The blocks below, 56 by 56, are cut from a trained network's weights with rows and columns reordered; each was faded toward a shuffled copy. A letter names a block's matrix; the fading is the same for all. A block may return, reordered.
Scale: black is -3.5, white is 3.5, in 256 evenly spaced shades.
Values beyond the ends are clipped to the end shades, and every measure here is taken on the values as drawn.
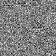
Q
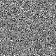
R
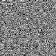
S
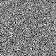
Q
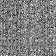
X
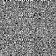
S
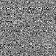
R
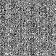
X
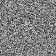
Q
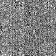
X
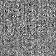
X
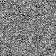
Q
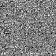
R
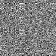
S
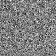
R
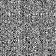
X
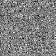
R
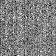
X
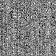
X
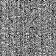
X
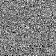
Q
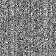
X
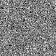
R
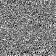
R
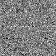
R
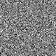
R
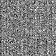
X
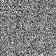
R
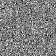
R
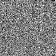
R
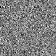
Q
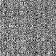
X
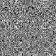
S
